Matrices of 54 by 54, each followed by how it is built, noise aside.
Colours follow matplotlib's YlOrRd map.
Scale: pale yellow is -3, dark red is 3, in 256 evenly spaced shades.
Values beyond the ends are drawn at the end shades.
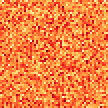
noise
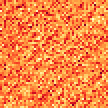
Hankel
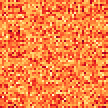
blocks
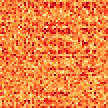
blocks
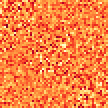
block diagonal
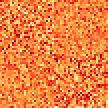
block diagonal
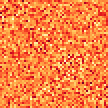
block diagonal
